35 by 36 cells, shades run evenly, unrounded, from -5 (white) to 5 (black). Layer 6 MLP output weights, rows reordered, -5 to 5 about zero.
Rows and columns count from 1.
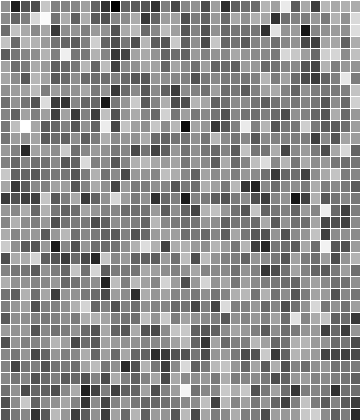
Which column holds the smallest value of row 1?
29
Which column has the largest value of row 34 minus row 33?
19
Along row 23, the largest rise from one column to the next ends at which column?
11
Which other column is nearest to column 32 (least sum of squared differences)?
24
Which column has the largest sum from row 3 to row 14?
12
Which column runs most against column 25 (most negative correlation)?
22
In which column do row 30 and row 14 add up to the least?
27
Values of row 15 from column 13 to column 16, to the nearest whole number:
2 -1 -1 0
